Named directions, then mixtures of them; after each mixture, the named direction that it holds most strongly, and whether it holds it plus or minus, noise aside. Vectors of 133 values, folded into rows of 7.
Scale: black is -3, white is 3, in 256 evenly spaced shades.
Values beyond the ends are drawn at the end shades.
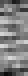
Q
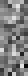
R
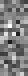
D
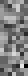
R, plus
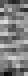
Q, plus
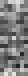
Q, minus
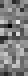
D, minus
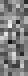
D, plus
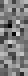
D, minus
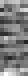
Q, minus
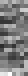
Q, minus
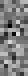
D, minus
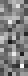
R, plus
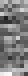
Q, minus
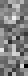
R, plus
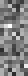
R, minus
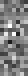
D, plus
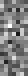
D, plus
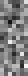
R, minus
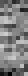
Q, plus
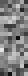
R, plus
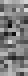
D, minus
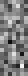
R, plus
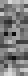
Q, minus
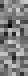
D, minus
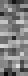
Q, plus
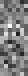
D, plus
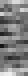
Q, minus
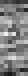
Q, plus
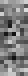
D, minus
